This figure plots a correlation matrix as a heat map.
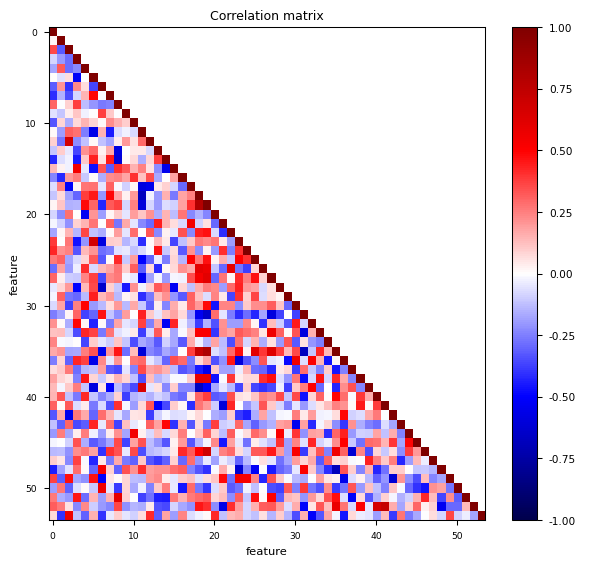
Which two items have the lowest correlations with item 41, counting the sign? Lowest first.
21, 13
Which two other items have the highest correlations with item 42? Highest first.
36, 45
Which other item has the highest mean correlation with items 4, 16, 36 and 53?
22
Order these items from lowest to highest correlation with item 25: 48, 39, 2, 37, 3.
48, 39, 37, 2, 3
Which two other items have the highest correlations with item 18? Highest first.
19, 35
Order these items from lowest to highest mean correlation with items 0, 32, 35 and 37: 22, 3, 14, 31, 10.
14, 31, 10, 22, 3
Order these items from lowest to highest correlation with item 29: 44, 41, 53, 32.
32, 41, 53, 44
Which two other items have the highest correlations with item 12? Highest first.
2, 53
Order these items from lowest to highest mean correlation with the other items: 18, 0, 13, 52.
13, 0, 52, 18
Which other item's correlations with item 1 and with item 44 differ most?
16
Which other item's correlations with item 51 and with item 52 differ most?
40
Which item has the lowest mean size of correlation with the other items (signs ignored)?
9
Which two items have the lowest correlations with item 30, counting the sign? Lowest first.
43, 20
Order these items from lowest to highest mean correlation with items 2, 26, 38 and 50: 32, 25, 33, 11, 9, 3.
32, 3, 11, 25, 33, 9
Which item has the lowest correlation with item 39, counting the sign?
18
